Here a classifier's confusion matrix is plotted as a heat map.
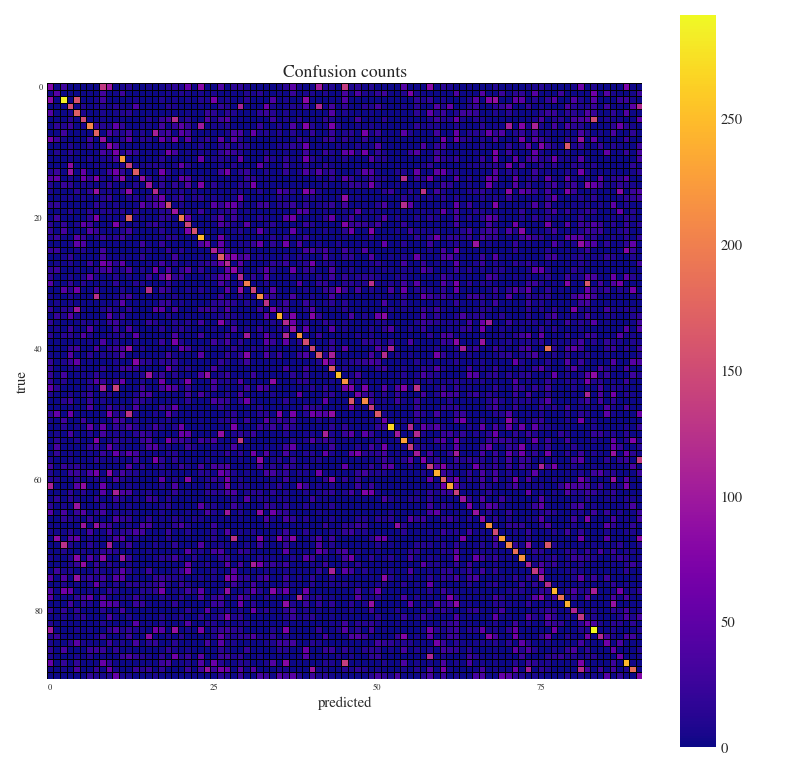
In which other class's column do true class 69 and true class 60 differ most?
28
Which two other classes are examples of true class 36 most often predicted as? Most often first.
67, 26
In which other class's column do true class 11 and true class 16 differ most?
57
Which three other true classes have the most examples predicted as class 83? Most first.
5, 77, 44
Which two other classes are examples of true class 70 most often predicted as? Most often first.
76, 2
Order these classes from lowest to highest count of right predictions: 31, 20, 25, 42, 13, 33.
42, 25, 33, 31, 13, 20
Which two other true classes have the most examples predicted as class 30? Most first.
38, 41
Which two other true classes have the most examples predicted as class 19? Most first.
5, 83
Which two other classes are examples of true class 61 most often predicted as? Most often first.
0, 5
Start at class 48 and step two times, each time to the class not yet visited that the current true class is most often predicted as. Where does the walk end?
10
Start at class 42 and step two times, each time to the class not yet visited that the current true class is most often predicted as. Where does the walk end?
3
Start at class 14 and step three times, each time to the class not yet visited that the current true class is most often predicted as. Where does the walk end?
18
